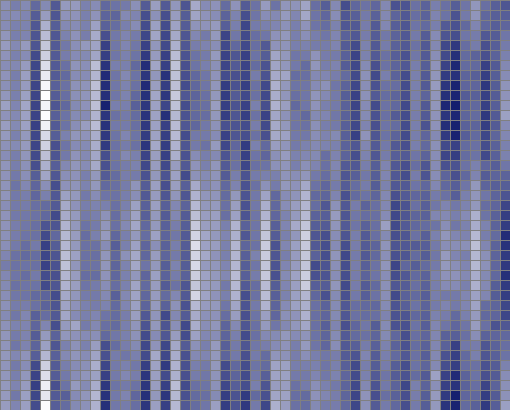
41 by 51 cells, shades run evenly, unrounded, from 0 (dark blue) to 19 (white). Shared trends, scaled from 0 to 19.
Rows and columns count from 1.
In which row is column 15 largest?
27
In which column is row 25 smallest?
51
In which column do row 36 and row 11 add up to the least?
46
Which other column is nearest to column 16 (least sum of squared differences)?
22
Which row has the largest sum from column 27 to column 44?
23
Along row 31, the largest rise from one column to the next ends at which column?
20
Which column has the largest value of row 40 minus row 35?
5
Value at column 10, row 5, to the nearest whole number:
11
